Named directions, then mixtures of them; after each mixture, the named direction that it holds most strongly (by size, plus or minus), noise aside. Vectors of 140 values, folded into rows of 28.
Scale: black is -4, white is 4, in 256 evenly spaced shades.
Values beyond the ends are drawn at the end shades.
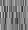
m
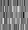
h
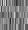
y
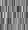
m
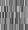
m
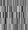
m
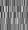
m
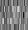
h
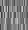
m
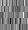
h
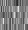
y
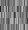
m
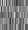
y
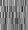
m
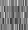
h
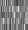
y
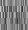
m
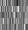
y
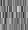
m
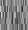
m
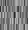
y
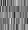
y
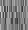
m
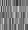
y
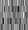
h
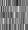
y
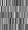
y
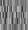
m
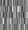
h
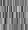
m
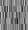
m
